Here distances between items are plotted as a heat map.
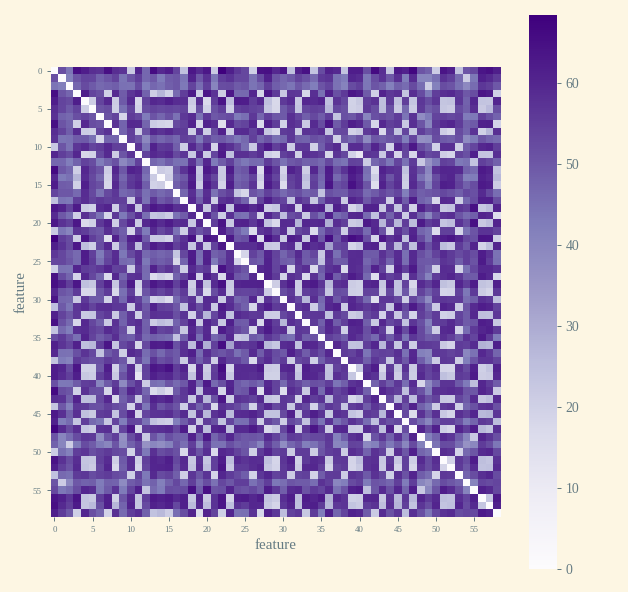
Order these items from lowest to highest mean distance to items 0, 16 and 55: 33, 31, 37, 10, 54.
10, 31, 54, 37, 33
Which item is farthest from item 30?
0
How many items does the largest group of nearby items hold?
20
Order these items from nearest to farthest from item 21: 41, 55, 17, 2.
17, 2, 41, 55
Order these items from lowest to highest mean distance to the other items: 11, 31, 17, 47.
11, 47, 17, 31
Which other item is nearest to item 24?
25
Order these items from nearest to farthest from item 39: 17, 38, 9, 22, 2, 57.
57, 9, 2, 38, 17, 22
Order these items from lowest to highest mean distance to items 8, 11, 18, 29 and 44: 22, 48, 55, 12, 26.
26, 12, 48, 55, 22
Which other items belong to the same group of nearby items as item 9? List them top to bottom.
6, 37
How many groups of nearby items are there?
8
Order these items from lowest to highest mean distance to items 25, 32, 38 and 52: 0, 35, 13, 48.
35, 0, 48, 13
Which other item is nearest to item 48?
41
